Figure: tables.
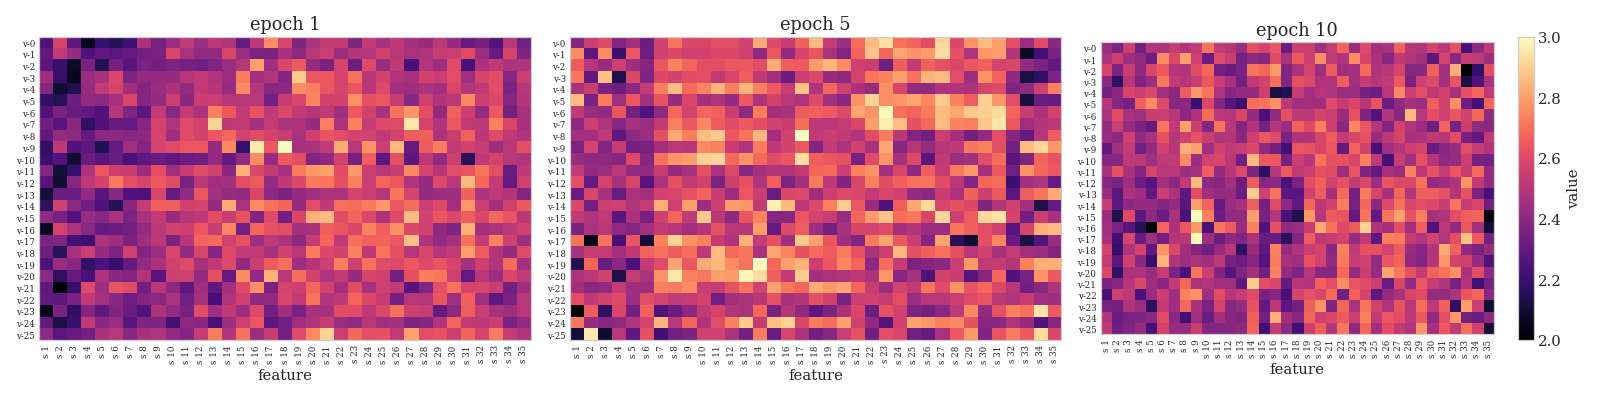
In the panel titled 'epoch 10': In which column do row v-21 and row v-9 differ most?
s 22
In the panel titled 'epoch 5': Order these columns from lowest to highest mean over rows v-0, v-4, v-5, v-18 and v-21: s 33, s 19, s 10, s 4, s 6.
s 33, s 4, s 6, s 10, s 19
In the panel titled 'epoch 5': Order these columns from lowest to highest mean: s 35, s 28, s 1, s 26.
s 1, s 35, s 26, s 28
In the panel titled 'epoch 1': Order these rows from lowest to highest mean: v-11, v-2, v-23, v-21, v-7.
v-2, v-23, v-21, v-7, v-11
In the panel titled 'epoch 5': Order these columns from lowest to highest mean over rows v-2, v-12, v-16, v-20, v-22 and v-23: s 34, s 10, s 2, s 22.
s 2, s 22, s 10, s 34
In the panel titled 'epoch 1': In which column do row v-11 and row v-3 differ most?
s 27
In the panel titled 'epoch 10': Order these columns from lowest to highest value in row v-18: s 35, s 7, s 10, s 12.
s 10, s 35, s 12, s 7
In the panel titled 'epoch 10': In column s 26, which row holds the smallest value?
v-10
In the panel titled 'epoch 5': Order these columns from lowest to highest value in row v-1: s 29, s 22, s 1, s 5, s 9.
s 29, s 9, s 5, s 1, s 22
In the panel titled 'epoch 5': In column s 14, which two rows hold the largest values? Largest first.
v-19, v-20
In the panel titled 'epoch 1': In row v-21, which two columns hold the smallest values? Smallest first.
s 2, s 3
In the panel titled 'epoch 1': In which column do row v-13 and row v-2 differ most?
s 31
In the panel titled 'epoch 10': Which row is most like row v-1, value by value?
v-7
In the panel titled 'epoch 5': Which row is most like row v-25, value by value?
v-23
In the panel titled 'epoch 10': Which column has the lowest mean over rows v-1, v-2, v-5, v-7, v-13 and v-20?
s 13
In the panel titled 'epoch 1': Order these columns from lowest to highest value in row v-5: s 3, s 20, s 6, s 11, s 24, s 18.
s 3, s 11, s 6, s 18, s 24, s 20
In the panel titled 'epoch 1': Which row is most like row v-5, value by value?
v-18
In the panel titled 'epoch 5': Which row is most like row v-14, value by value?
v-24
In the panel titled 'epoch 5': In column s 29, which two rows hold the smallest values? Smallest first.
v-17, v-20
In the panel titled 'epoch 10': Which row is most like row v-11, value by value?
v-6
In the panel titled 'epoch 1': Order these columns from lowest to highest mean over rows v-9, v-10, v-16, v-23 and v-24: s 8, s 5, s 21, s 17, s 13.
s 5, s 8, s 13, s 17, s 21
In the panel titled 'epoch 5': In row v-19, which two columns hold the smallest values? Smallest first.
s 1, s 5
